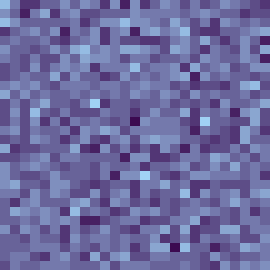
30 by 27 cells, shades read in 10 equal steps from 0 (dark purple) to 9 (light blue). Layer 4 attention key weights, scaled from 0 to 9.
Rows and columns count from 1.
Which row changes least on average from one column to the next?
30
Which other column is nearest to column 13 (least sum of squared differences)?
6
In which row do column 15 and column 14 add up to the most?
20
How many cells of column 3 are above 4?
10
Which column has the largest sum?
19
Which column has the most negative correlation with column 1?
4
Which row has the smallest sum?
17
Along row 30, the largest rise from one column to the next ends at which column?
23
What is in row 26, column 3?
6
